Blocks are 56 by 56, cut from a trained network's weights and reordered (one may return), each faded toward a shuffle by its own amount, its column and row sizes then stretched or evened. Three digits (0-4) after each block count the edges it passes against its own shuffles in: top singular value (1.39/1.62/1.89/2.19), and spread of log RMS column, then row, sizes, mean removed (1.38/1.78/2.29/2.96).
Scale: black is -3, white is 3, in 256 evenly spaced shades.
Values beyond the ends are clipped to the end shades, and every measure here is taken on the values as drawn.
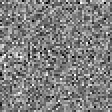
0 0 1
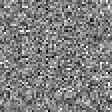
2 1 0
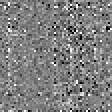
2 3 2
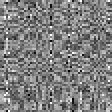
4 2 0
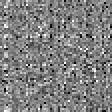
3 2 1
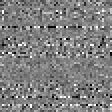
1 1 4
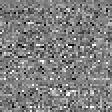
0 1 4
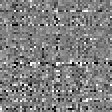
2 3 4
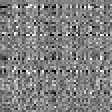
4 2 4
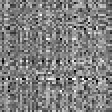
4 1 3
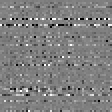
2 0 4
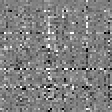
2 3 3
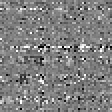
1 2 4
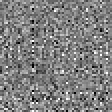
3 3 2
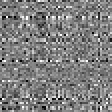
4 1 4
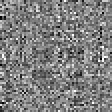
2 2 1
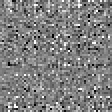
1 2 3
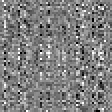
4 4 1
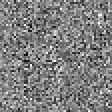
0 2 0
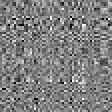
4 2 3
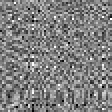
4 1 0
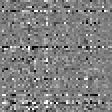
3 3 4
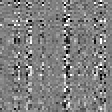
4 4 2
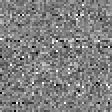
0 1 3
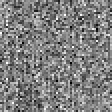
1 1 0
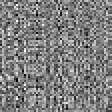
4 2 1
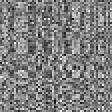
4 1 1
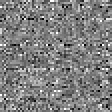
3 1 3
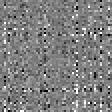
1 4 3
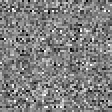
0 0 3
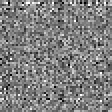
1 0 2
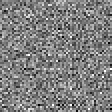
4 0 2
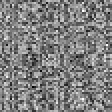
4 0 0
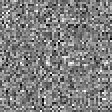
3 1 1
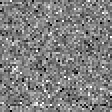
0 0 0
